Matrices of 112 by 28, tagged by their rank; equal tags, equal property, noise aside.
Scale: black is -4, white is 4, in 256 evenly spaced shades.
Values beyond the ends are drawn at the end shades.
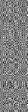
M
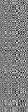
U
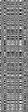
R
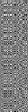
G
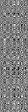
G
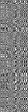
G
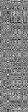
M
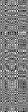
U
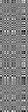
R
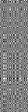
U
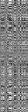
U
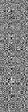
M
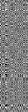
U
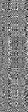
G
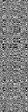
G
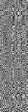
M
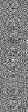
M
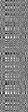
R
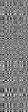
R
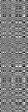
R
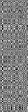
U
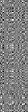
G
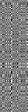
U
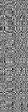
M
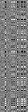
R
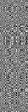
G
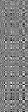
R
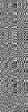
U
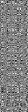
M
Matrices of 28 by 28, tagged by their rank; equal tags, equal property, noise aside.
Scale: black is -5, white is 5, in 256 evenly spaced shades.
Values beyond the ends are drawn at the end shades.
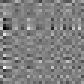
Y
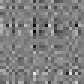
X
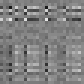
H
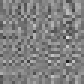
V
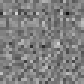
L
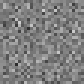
L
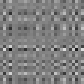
H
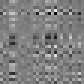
Y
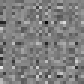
X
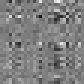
Y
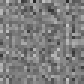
L
